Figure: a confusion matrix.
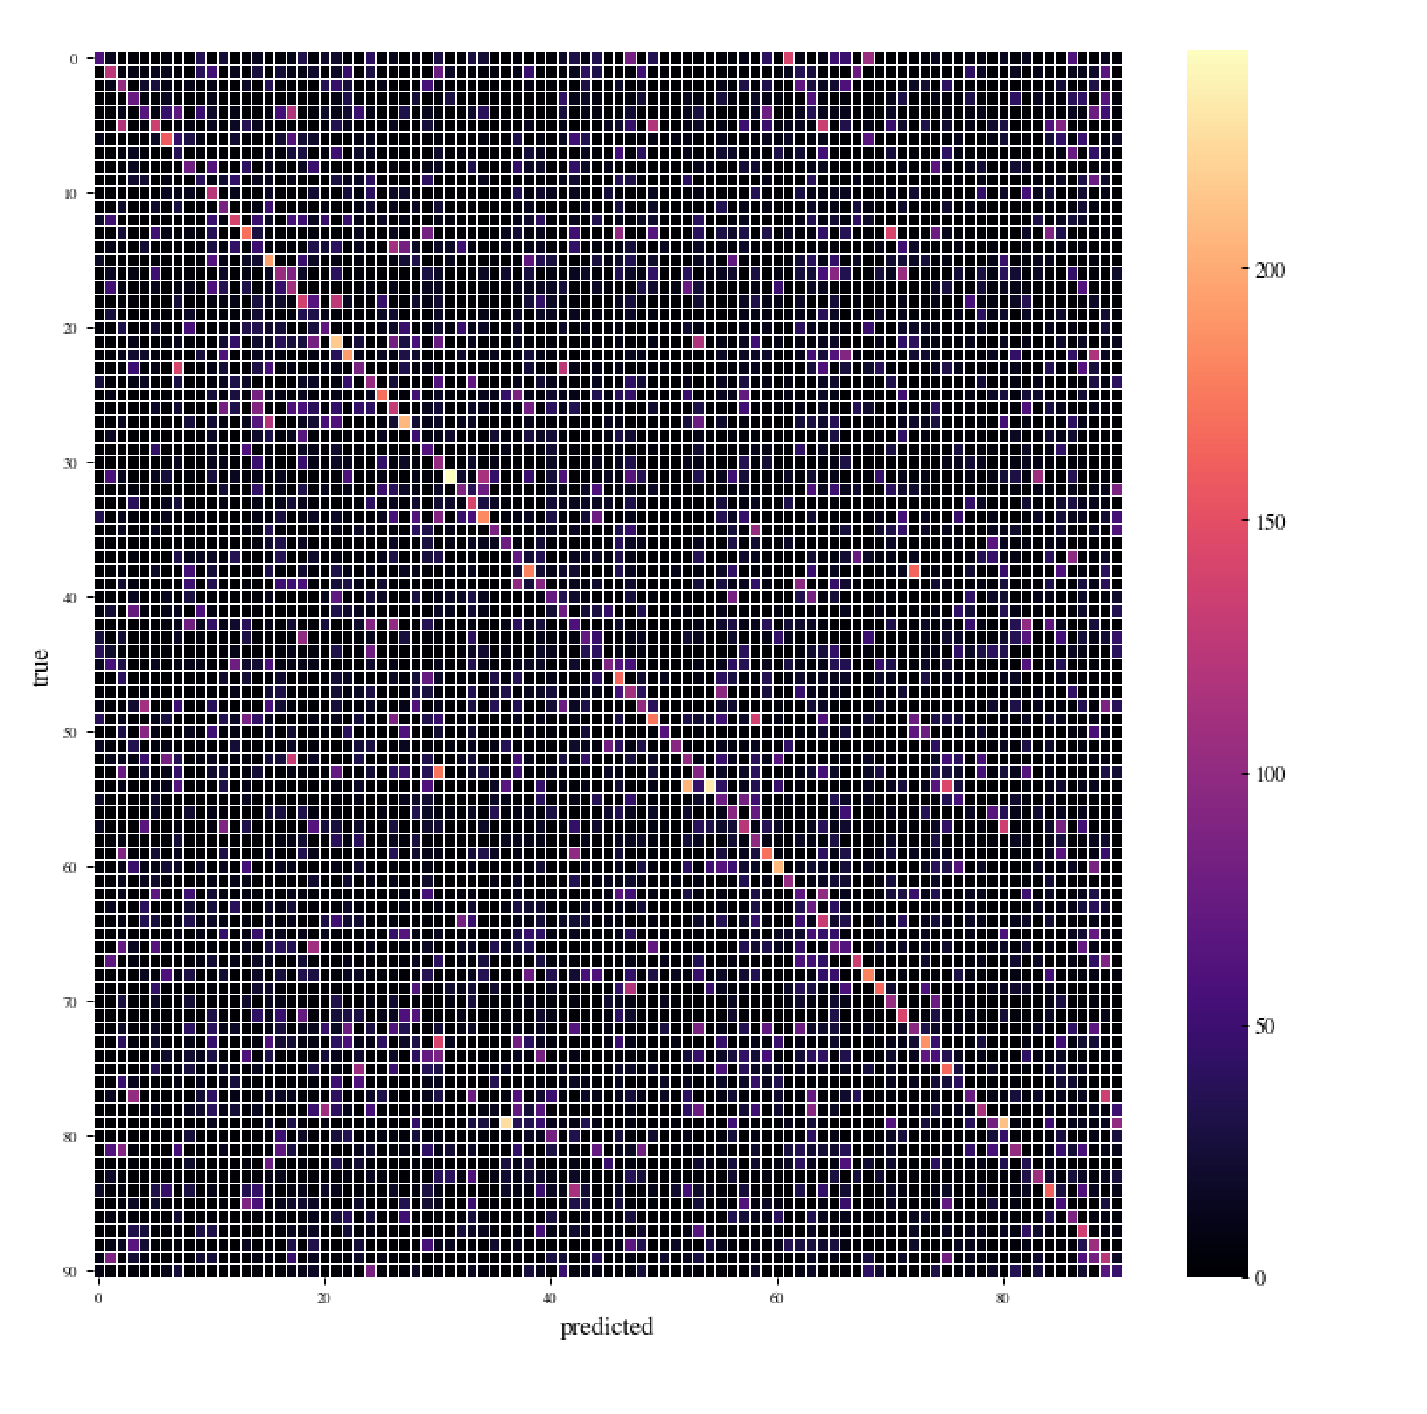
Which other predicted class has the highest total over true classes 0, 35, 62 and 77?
47
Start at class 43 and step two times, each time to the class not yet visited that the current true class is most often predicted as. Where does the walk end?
21
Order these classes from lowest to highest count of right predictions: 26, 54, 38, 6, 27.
26, 6, 38, 27, 54
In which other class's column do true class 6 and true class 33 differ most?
68
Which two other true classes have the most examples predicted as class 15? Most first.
27, 82
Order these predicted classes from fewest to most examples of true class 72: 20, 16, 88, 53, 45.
45, 16, 20, 88, 53
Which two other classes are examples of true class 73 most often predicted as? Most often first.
30, 37
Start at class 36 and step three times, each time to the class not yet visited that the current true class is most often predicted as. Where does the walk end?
40
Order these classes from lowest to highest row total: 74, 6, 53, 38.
6, 38, 74, 53
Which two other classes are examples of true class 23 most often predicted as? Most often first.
7, 41
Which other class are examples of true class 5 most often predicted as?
64
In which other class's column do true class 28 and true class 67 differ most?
89
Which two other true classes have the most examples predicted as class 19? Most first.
66, 21
